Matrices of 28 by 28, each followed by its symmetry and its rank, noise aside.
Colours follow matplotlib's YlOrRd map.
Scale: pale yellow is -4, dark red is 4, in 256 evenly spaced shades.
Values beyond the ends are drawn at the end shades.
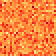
antisymmetric, rank eight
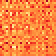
no symmetry, rank four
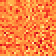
no symmetry, rank eight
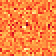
antisymmetric, rank eight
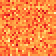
no symmetry, rank eight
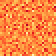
no symmetry, rank six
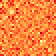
symmetric, rank six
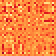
antisymmetric, rank four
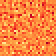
antisymmetric, rank six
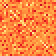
symmetric, rank eight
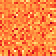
antisymmetric, rank six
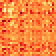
no symmetry, rank four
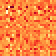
antisymmetric, rank four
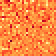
no symmetry, rank eight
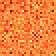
symmetric, rank four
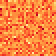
antisymmetric, rank eight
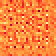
antisymmetric, rank four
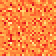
no symmetry, rank six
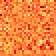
no symmetry, rank four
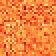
antisymmetric, rank six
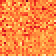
no symmetry, rank eight
